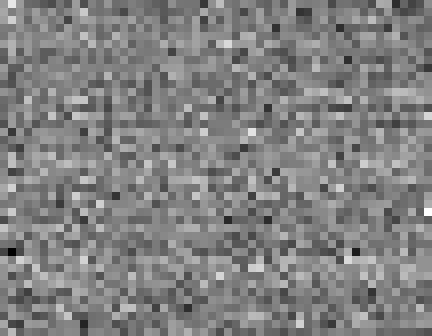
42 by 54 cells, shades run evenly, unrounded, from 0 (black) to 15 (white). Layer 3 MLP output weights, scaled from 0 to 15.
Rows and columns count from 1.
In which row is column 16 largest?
39
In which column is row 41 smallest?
11
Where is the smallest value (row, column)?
32, 2
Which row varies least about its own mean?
16
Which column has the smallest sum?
30
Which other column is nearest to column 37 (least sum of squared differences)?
18
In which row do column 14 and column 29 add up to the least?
28
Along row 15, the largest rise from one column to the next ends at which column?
10
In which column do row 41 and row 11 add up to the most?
38
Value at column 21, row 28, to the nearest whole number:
7
